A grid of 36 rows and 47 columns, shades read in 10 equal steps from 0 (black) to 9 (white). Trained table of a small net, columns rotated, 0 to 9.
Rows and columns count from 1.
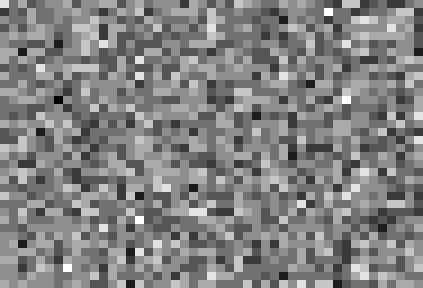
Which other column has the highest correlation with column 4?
45
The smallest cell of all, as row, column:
13, 7
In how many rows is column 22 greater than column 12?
19
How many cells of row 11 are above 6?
2
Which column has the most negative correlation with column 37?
17
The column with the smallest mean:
29
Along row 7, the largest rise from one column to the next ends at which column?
4
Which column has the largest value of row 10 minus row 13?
32
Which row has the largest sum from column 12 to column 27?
22
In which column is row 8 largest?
16
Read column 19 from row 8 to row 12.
5 3 3 5 6
